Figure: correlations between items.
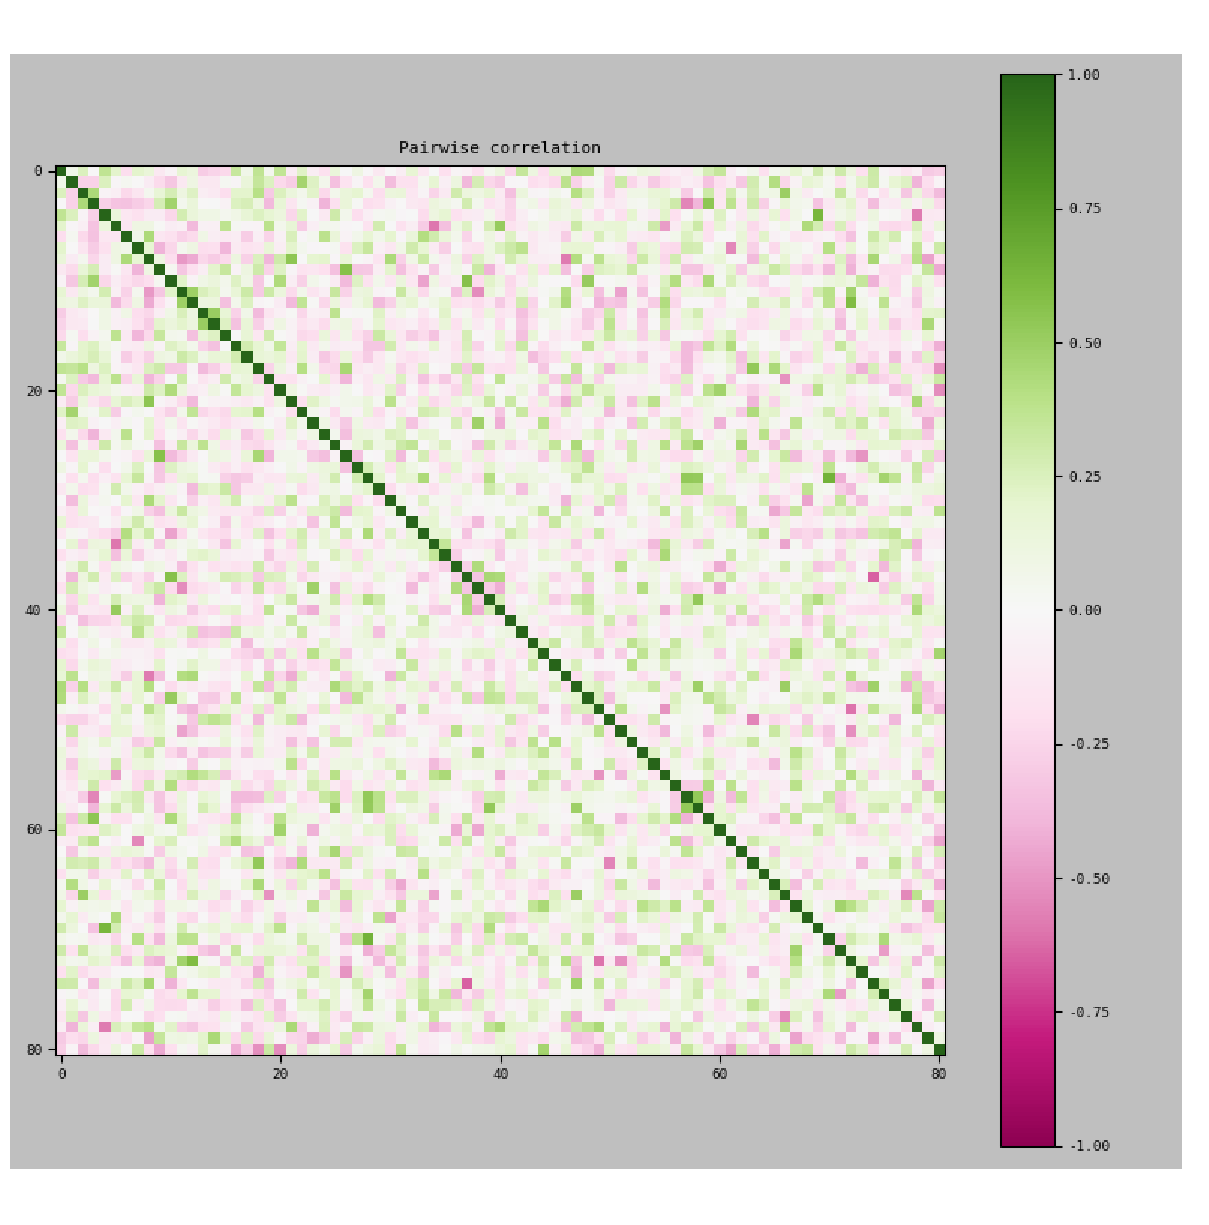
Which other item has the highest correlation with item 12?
72
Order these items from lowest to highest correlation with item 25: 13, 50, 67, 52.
50, 67, 52, 13
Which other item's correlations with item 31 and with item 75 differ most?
71
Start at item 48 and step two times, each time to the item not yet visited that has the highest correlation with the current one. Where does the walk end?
37
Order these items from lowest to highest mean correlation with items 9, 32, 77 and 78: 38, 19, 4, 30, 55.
4, 55, 19, 38, 30
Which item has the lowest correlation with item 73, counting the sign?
26
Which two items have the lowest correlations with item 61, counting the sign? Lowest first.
7, 80
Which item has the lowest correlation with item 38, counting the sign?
11
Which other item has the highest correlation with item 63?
18
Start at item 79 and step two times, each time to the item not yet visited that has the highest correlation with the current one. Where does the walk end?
13
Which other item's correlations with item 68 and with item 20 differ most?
80
